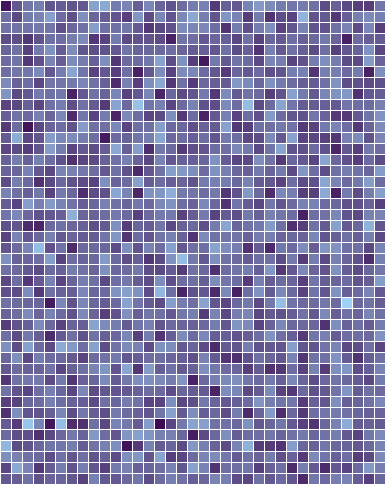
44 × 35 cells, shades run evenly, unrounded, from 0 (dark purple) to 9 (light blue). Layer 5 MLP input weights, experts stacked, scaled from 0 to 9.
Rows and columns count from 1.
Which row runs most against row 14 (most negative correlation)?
7
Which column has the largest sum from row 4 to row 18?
15
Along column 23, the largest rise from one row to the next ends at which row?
39
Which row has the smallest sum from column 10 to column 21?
4
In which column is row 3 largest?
9
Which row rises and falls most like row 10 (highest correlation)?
14
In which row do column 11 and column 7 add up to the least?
11
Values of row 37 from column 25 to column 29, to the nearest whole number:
5 5 5 2 4
